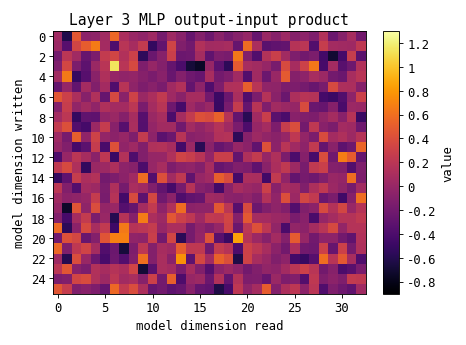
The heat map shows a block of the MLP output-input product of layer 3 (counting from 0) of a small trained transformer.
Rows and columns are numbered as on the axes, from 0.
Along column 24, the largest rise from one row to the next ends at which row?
9
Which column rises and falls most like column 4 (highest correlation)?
32
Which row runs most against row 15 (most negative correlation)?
14
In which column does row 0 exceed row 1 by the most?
6
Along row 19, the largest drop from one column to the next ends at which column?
1
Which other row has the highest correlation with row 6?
25
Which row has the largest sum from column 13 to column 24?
18
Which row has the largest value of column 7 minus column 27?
20
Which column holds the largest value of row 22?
13
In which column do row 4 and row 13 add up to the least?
3
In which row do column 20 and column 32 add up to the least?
8
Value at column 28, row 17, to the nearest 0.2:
0.4
